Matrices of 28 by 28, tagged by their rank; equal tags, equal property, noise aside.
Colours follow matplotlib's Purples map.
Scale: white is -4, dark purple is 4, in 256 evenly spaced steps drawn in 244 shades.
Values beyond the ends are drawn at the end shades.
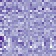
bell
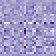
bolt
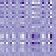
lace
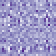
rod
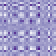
lace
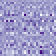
rod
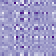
bolt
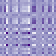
lace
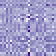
bolt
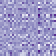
rod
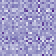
rod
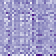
rod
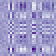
lace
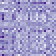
rod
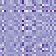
bolt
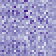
bell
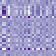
lace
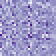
bell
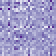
bell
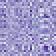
bell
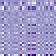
lace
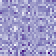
bell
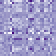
bolt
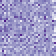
bell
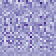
bell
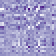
rod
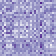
rod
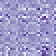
rod
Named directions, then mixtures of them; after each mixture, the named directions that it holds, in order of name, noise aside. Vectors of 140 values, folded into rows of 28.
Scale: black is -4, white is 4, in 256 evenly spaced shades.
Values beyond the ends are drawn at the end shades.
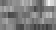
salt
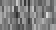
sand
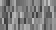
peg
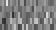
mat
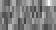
peg, salt.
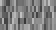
peg.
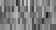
sand.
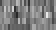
peg, sand.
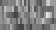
salt, sand.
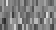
mat.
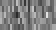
sand.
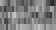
peg, salt.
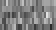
mat, salt.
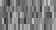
peg.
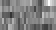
peg, salt.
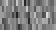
mat, sand.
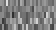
mat.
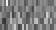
mat.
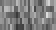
salt, sand.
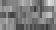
salt.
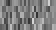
peg, sand.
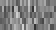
mat, sand.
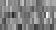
mat, salt.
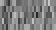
peg.
